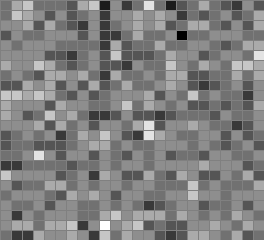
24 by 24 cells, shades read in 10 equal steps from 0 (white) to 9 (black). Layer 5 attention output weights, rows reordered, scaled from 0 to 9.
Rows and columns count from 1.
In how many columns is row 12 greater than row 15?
13
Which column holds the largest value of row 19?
2
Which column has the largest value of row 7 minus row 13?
14
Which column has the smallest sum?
24
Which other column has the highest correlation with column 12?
7
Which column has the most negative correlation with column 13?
8
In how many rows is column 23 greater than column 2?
12
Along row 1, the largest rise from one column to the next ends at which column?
10
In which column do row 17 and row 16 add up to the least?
4
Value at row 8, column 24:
3
